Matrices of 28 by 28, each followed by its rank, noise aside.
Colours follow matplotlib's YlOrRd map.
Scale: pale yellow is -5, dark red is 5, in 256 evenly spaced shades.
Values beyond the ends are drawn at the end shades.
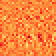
six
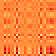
one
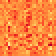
three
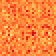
six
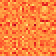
four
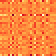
two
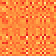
two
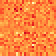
four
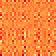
two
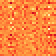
four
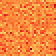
six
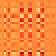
one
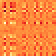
one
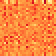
four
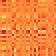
two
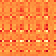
one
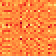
three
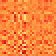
two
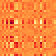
one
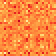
four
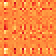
two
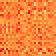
four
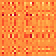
two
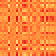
one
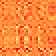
three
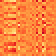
two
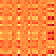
one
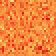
six
